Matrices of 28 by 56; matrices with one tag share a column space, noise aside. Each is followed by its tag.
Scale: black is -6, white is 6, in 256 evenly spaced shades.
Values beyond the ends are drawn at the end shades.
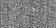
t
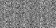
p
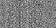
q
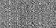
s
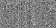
s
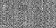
s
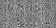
s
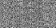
p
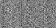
t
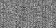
t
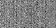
q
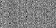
q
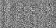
t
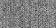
t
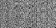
p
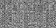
s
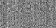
s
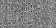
s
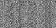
q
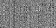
t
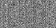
q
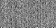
p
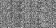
p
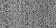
s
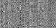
s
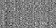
s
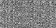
q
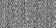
p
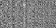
q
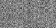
p
